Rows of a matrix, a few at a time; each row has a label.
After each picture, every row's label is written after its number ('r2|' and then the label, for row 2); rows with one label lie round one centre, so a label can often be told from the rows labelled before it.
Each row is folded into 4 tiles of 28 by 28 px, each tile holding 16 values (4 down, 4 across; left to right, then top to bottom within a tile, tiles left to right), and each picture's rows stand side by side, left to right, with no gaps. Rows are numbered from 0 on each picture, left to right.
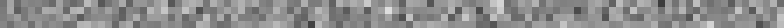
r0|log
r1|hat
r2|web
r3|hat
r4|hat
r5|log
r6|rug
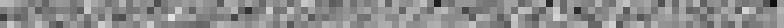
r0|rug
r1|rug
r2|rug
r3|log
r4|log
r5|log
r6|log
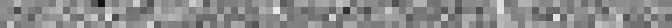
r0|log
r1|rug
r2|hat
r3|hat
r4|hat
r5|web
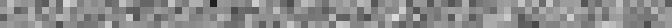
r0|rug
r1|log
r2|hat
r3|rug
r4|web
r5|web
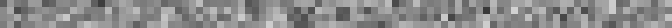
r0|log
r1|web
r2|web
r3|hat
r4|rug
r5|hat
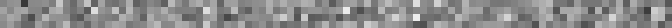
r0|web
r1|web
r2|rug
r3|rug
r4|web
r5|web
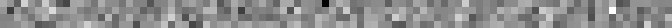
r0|hat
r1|web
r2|log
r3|rug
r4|web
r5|hat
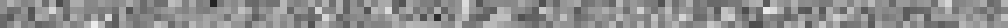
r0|hat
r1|log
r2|web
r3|hat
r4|web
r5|log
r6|web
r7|rug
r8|hat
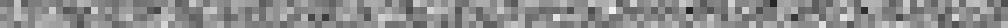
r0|web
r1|web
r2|rug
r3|web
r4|hat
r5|hat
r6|log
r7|rug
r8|rug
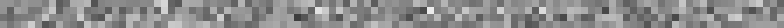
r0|hat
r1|hat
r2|web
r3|web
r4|web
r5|web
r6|rug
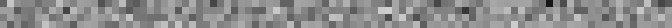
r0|log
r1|log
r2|hat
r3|log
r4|log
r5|log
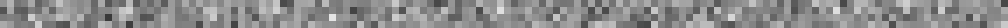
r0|rug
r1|web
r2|hat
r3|log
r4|hat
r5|web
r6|rug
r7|hat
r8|rug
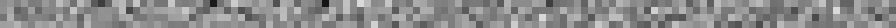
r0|log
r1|log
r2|log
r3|rug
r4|log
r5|web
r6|rug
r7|hat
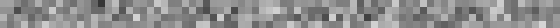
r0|log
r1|hat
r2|hat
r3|web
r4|hat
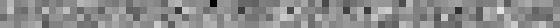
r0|rug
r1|log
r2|log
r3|hat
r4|hat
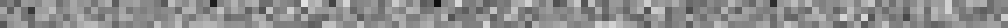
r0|hat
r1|log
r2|rug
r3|log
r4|rug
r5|web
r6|log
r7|rug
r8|hat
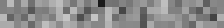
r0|log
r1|hat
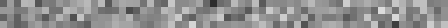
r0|rug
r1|log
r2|rug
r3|rug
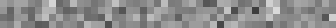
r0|hat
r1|hat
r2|hat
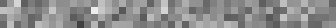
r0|web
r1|hat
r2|rug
